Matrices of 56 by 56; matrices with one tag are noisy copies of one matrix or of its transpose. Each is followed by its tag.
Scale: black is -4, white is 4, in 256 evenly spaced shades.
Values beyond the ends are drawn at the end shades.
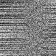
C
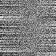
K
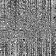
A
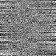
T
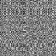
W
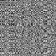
W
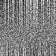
C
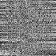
T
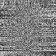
A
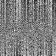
K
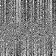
K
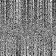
K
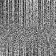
C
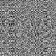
W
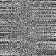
T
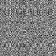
W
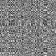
W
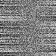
K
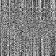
T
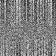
K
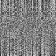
T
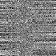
T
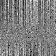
C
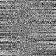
T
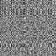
W
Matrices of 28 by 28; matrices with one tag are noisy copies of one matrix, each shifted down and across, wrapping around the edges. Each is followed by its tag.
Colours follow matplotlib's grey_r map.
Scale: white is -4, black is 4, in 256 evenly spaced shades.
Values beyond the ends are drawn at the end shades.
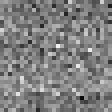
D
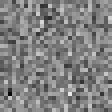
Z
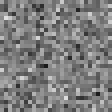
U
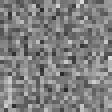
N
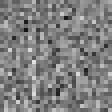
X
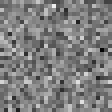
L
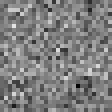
D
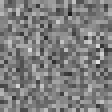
Z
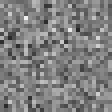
X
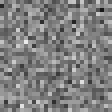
U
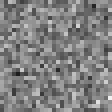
L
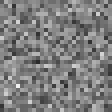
L
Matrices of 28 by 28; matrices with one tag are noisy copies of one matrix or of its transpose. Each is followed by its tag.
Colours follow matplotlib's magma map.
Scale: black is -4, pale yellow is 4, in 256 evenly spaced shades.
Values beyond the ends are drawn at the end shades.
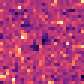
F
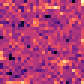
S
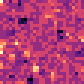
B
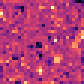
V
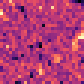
V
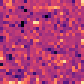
S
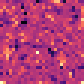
S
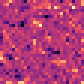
S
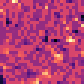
V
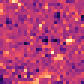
V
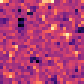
B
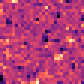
V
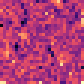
S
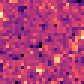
V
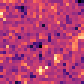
V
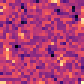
S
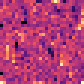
S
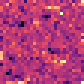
S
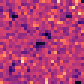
F
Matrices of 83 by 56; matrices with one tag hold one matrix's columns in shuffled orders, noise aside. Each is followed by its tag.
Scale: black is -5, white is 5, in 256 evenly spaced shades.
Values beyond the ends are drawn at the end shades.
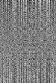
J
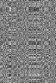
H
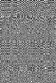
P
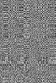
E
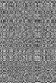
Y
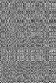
Y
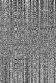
J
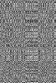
Y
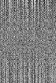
J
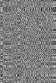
H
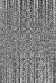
J
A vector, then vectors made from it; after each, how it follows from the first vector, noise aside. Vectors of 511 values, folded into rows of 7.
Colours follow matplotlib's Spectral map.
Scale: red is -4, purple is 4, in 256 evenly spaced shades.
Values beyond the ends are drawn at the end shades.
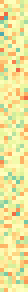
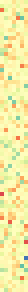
reversed, partly zeroed.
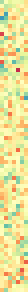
sign-scrambled.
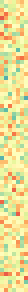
sign-scrambled.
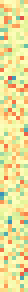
reversed, negated.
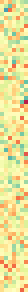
wrapped around, negated.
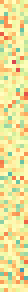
sign-scrambled.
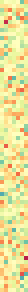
reversed, negated.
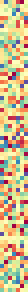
wrapped around, scaled up.
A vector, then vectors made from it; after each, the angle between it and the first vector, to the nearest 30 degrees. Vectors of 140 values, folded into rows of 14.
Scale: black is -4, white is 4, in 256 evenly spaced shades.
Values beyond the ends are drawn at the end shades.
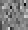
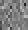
30 degrees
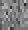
30 degrees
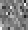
150 degrees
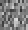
90 degrees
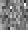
150 degrees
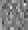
150 degrees
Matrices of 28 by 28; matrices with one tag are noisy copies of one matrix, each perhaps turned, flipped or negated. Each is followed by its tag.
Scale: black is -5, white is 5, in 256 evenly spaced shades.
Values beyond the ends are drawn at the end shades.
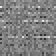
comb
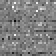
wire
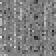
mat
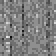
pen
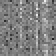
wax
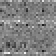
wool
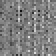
comb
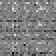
wire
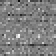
mat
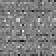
mat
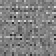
comb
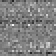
wool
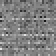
comb
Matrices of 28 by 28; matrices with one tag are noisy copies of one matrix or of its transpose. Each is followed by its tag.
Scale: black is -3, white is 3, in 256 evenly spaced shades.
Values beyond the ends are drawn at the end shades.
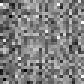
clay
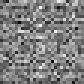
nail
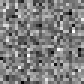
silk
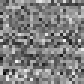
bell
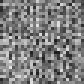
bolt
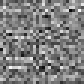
bolt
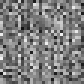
nail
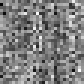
bell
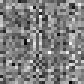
bell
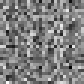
silk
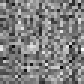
clay
